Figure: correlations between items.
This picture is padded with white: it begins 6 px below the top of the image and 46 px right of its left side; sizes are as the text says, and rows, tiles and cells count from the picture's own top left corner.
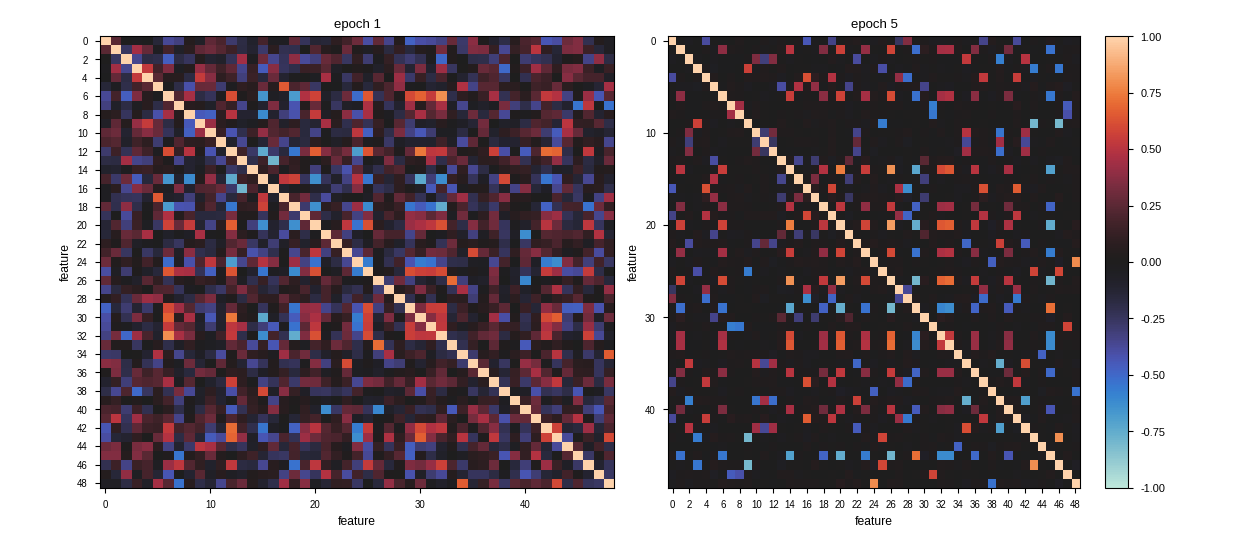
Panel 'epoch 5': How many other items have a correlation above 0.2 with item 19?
5
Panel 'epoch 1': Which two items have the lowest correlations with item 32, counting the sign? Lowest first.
18, 15
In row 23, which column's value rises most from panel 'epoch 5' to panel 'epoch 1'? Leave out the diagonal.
29
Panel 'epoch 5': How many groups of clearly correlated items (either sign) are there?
8
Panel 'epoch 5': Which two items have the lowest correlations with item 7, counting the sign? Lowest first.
31, 47
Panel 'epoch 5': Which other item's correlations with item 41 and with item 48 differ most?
24
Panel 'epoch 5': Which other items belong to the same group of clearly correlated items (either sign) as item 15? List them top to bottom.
5, 13, 17, 21, 30
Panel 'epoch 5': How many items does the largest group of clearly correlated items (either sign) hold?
13
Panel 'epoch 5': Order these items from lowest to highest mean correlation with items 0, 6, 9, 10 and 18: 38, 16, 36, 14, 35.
16, 38, 35, 36, 14
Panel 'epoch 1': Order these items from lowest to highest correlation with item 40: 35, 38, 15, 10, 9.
9, 38, 15, 10, 35
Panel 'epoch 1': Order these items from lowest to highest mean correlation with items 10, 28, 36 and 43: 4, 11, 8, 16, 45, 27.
8, 11, 16, 27, 45, 4
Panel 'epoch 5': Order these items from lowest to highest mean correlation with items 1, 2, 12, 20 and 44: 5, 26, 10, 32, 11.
11, 5, 10, 32, 26
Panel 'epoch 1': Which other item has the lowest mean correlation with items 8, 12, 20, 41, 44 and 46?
15
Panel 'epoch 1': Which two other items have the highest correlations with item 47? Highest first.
21, 2
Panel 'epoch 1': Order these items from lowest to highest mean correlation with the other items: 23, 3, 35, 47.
47, 35, 23, 3
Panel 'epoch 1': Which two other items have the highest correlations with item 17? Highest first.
5, 15
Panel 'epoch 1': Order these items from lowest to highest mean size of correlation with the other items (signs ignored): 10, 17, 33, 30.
33, 17, 10, 30
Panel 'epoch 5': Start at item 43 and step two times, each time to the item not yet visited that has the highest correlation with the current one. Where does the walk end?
25
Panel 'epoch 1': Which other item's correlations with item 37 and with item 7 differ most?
48
